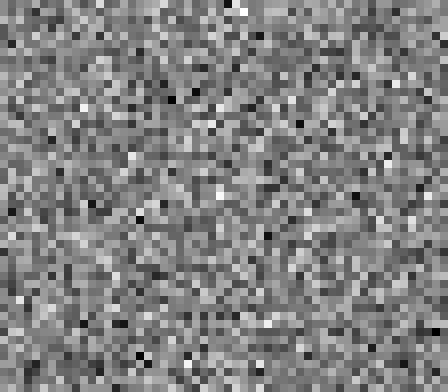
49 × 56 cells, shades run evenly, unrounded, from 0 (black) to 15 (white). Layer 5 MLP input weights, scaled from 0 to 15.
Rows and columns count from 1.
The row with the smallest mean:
47
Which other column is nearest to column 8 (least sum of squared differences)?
23
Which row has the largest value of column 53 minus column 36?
44
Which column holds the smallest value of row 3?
8
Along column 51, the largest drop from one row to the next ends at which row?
19
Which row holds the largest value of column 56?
5
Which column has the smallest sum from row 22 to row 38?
34
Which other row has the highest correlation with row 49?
37
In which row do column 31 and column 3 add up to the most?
2
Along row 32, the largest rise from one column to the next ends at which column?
38
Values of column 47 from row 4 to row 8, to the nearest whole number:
5 4 6 7 8
